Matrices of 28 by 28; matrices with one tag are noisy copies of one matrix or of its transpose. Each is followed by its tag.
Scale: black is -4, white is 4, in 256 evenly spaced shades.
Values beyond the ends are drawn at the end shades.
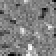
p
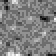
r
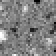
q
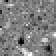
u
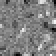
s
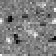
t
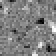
u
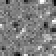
s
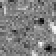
u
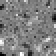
s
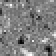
u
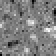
p
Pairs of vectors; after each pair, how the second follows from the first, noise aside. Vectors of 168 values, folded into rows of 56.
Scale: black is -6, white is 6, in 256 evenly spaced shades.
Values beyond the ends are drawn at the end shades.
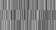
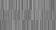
wrapped around, negated, shrunk.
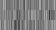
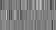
reversed, negated, partly zeroed.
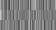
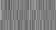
shrunk.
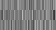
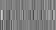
reversed, negated, partly zeroed.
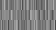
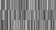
reversed, negated.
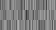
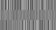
wrapped around, partly zeroed.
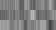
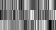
scaled up.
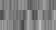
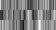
scaled up.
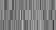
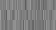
wrapped around, negated, shrunk.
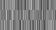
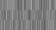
shrunk.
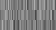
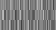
reversed, negated.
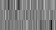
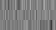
shrunk.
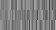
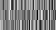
scaled up.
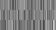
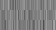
shrunk.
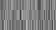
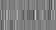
reversed, negated, partly zeroed.
